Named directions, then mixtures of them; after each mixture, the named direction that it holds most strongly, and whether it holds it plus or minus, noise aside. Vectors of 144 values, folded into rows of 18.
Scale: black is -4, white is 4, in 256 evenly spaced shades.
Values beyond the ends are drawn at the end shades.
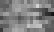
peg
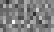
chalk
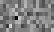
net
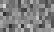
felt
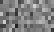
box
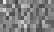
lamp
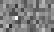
net, minus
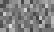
felt, minus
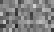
box, plus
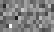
net, plus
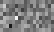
net, minus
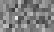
net, minus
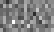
chalk, plus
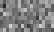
felt, minus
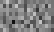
chalk, minus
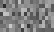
felt, minus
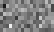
felt, minus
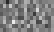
chalk, plus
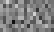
chalk, minus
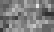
peg, plus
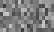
felt, minus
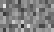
felt, plus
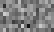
felt, minus
